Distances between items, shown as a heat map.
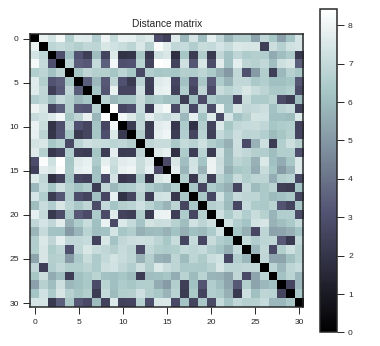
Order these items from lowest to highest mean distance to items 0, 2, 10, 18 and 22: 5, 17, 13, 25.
13, 5, 25, 17
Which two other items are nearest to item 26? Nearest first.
1, 28
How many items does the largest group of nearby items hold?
12
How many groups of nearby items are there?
7
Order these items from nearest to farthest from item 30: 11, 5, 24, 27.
11, 5, 27, 24
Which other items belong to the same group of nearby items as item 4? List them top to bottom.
12, 24, 27
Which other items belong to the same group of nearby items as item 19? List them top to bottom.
7, 17, 23, 28, 29
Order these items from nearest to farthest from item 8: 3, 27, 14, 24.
3, 27, 24, 14
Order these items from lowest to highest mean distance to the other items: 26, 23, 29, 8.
8, 29, 23, 26
